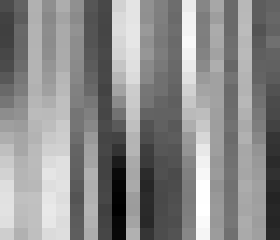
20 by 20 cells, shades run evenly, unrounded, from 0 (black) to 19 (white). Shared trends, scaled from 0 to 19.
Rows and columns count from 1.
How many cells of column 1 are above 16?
4
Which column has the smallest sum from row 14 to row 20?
9
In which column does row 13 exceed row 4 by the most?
1
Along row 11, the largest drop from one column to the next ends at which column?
11
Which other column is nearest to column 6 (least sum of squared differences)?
12
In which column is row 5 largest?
14
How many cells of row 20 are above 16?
3
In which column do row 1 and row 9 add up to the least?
8
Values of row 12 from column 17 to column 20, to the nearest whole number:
8 13 10 4
